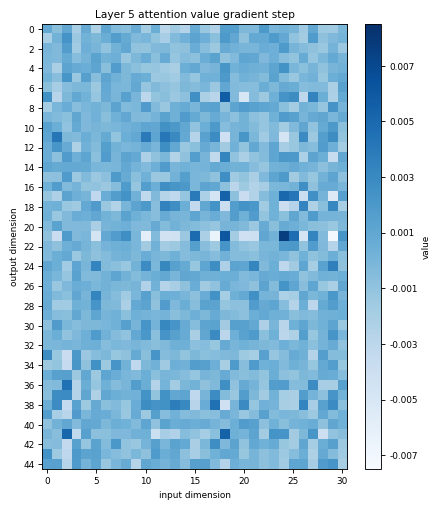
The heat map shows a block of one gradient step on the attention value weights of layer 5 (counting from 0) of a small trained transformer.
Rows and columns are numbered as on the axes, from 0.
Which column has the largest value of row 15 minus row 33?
2
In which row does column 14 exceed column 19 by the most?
16
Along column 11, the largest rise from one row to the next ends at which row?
42
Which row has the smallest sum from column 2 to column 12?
21
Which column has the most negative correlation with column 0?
7
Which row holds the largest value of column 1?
11
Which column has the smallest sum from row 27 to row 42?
25
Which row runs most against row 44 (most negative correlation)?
36
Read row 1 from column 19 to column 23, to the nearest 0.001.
0.001 -0.001 0.001 0.001 0.002
